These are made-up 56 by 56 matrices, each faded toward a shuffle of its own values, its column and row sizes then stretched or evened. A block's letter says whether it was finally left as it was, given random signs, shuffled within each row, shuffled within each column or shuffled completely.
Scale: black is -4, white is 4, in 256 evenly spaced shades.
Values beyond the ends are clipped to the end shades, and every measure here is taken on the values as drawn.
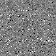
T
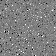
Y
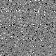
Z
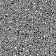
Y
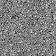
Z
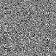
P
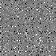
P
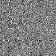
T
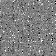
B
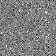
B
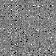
P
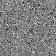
Y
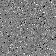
Y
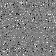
Z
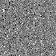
B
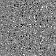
T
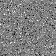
Y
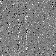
B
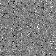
B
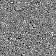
Z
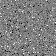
Y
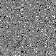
P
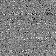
Z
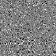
P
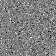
Y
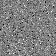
Y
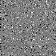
T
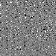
P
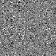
P
